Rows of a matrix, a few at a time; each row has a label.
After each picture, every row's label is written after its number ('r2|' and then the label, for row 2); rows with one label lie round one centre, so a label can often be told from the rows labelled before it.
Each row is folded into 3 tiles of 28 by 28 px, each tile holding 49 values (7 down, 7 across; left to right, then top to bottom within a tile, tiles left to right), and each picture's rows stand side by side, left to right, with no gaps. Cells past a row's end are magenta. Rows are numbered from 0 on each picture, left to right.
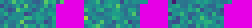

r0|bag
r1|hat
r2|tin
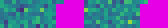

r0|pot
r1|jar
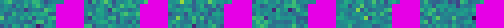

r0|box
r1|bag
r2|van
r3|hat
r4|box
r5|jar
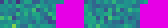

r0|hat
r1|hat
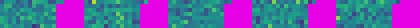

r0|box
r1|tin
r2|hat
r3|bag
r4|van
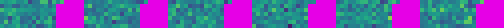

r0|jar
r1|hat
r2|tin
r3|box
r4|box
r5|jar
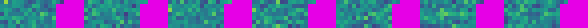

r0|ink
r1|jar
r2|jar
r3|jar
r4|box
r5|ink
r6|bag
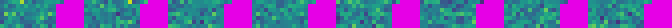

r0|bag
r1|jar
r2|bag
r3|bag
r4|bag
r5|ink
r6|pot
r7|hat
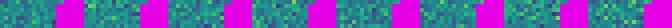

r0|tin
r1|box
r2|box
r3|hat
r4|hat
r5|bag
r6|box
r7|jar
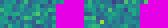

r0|box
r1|hat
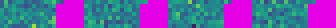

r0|ink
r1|hat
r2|van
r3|bag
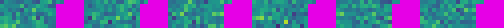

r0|hat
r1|bag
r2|bag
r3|van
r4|box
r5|hat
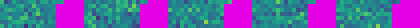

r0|van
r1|hat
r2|jar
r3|pot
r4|ink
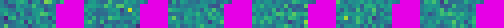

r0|bag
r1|hat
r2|ink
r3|ink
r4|van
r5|ink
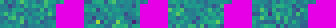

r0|bag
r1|tin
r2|jar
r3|van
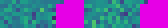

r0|pot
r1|van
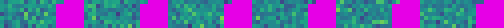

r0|van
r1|van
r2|ink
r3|ink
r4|jar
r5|pot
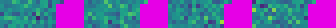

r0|van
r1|bag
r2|pot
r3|jar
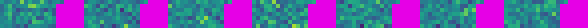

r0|van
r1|hat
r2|tin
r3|bag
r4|van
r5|box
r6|hat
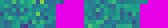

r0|van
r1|hat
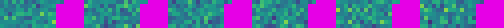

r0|ink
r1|hat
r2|bag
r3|tin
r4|jar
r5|pot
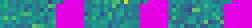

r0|ink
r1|van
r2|pot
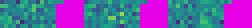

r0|hat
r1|box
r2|tin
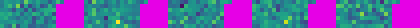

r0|box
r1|tin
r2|jar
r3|tin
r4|hat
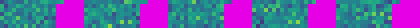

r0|jar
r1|jar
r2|box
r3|jar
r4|box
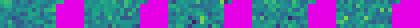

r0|box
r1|van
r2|tin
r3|van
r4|hat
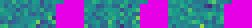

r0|pot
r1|box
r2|ink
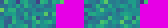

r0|jar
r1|bag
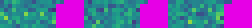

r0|ink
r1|tin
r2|pot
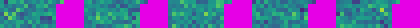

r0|bag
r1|ink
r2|bag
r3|ink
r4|hat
